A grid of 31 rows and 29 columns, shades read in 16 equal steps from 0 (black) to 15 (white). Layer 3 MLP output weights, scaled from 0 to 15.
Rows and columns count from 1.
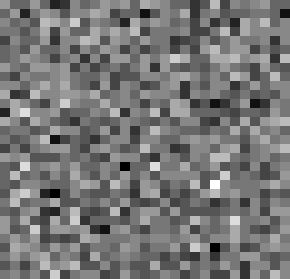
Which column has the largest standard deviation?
22
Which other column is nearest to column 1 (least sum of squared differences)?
17
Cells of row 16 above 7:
13
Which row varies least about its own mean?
27
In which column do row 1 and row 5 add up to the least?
6
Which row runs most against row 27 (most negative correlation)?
3
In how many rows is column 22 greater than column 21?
17
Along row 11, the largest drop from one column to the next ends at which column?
2
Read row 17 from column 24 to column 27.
10 4 7 8
